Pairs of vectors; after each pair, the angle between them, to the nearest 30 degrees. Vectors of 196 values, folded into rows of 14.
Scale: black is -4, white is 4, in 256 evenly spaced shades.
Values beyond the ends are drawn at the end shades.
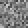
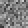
150 degrees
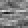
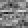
30 degrees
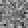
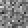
60 degrees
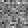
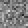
120 degrees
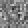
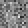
120 degrees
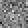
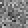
120 degrees
